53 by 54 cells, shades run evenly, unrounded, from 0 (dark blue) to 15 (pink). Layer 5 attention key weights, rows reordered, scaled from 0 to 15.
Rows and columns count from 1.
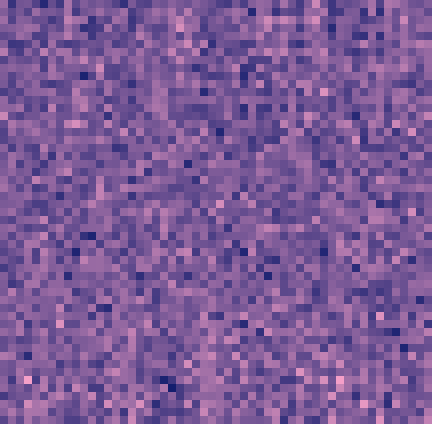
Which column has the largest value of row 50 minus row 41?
42
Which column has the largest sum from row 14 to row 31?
21
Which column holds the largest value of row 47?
38
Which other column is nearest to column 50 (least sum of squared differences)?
7
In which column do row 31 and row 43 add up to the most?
29
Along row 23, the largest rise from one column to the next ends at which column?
26
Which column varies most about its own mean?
48
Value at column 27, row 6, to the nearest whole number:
2
